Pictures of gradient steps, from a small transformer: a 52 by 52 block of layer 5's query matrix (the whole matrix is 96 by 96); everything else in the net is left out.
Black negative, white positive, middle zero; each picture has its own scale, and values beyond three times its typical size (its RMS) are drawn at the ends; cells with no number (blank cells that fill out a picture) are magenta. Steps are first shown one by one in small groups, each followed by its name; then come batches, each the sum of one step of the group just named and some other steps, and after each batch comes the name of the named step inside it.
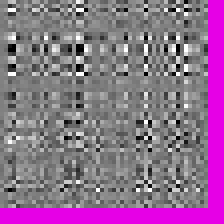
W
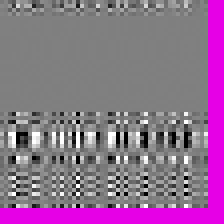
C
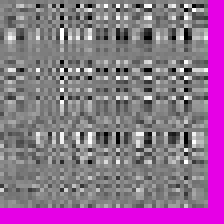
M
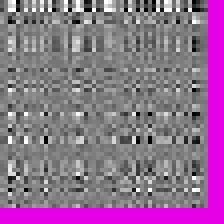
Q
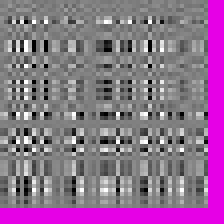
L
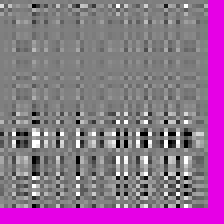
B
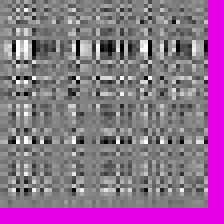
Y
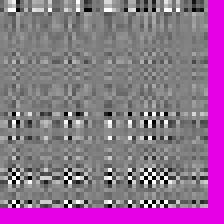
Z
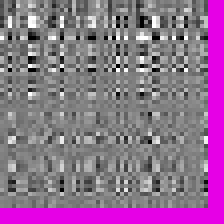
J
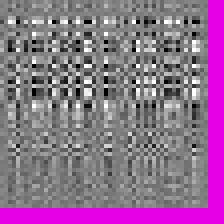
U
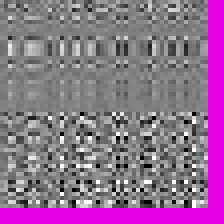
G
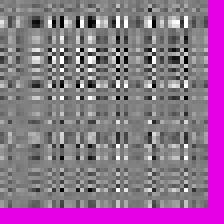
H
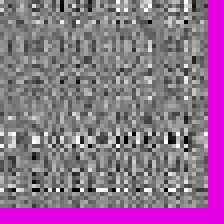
U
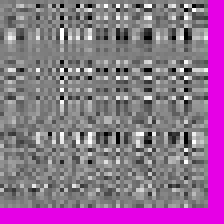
M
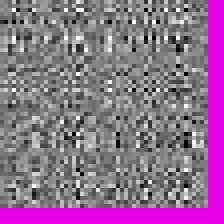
W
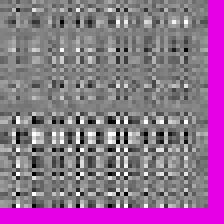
H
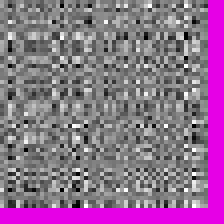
U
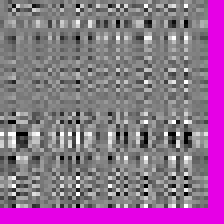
C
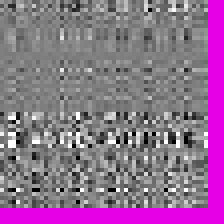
M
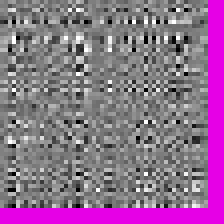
W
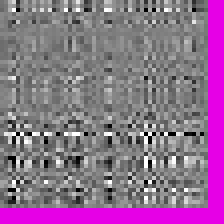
Q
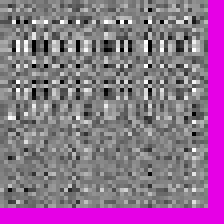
U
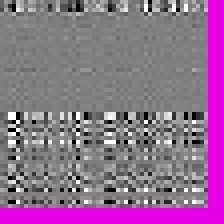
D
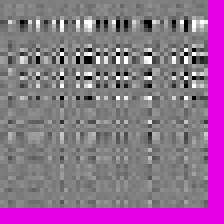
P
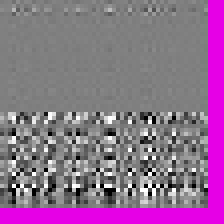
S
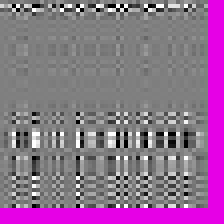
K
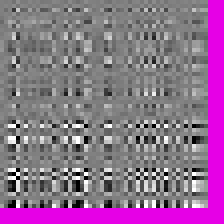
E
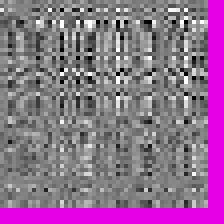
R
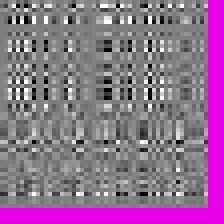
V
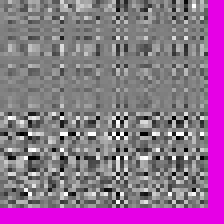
S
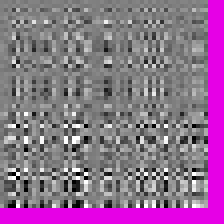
E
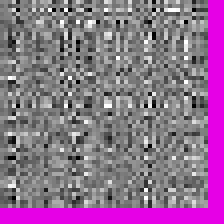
R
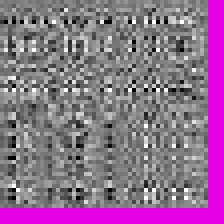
R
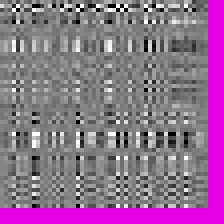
K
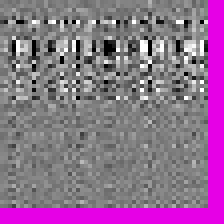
P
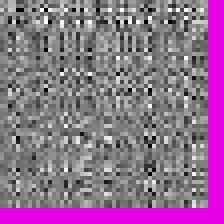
R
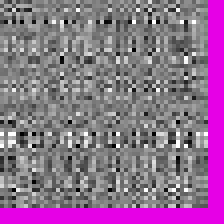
P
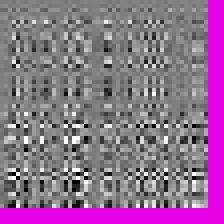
E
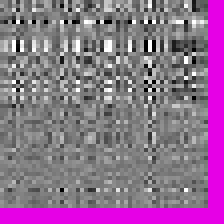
P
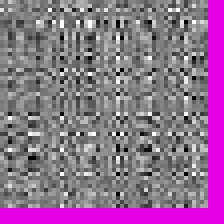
R
